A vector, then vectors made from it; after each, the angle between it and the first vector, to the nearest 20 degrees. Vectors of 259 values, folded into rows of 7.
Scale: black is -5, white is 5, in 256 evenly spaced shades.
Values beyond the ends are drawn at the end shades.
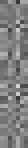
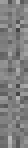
160 degrees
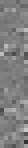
80 degrees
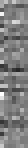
80 degrees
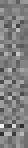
60 degrees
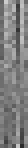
100 degrees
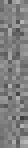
140 degrees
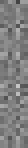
20 degrees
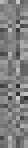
160 degrees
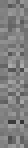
60 degrees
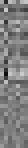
60 degrees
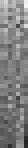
60 degrees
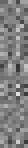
40 degrees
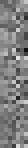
60 degrees
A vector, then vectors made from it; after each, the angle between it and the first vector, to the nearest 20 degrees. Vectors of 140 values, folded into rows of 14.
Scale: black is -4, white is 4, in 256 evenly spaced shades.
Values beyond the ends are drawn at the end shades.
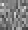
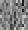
120 degrees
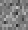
100 degrees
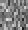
60 degrees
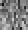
140 degrees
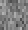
60 degrees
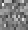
60 degrees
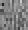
120 degrees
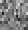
80 degrees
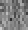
120 degrees
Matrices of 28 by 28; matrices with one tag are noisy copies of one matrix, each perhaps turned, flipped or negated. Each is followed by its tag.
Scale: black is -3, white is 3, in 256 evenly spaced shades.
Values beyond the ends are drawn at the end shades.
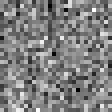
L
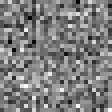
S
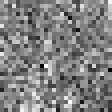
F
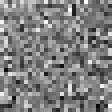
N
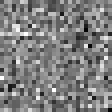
S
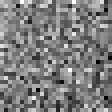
N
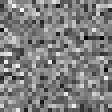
N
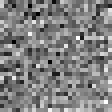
N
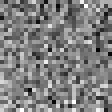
N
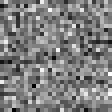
L
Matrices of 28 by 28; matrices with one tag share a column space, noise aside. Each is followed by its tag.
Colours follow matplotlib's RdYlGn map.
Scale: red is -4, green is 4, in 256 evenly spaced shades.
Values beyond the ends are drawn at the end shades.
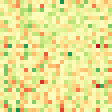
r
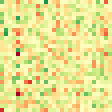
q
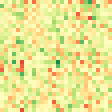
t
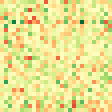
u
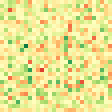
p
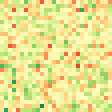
r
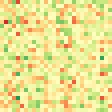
u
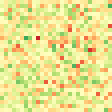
p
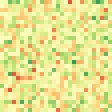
t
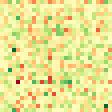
q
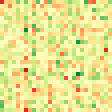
t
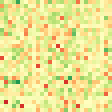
q
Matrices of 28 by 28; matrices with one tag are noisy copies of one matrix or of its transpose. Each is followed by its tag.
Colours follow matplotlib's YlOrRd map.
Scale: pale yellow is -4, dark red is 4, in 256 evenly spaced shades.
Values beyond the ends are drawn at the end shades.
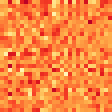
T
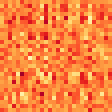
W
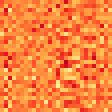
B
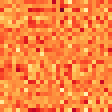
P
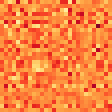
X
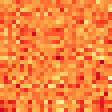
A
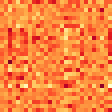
P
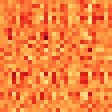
W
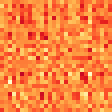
W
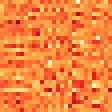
W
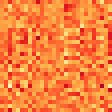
P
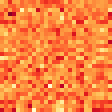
A
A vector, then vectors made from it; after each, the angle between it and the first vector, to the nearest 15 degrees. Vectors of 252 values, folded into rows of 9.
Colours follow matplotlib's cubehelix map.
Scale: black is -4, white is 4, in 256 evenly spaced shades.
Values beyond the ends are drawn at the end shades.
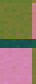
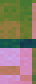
15 degrees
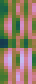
60 degrees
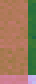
90 degrees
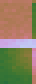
165 degrees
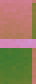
165 degrees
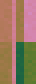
105 degrees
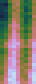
75 degrees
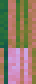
60 degrees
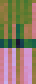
30 degrees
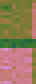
15 degrees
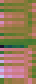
45 degrees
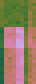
90 degrees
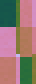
90 degrees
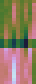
30 degrees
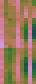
105 degrees
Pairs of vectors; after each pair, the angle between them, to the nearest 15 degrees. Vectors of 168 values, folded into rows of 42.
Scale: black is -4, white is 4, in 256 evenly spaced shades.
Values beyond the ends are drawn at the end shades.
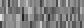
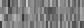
45 degrees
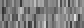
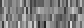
135 degrees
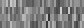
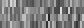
15 degrees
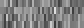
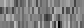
60 degrees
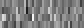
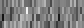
120 degrees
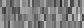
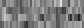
135 degrees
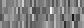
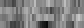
120 degrees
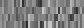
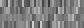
120 degrees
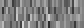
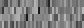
75 degrees
